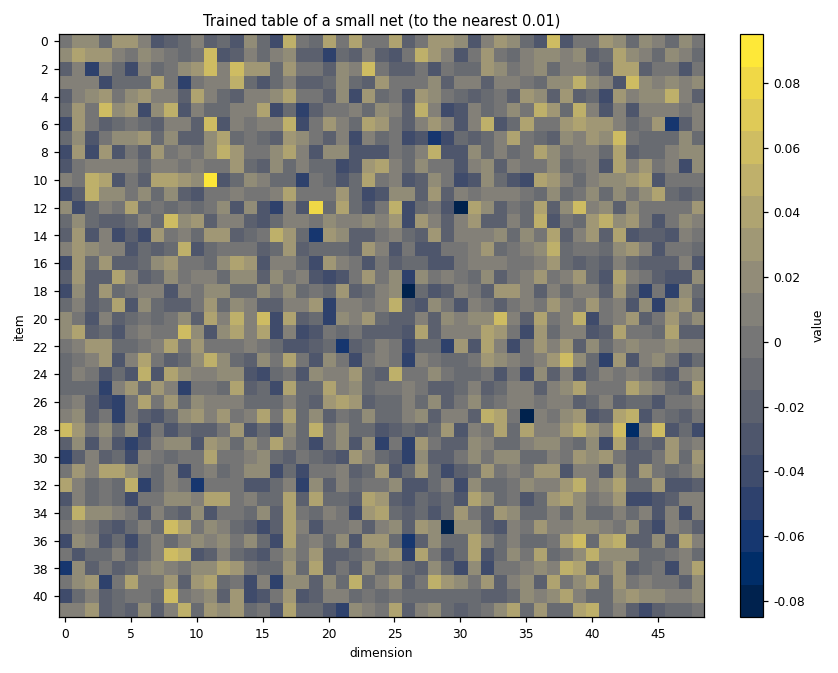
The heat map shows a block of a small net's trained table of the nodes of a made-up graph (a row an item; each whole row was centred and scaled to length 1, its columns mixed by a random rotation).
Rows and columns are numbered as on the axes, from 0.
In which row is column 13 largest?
2
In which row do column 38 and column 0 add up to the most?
28
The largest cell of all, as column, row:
11, 10
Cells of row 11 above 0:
21
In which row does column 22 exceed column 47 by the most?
39
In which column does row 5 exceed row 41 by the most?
3
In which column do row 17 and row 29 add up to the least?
26
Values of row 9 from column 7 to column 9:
0.01 0.01 0
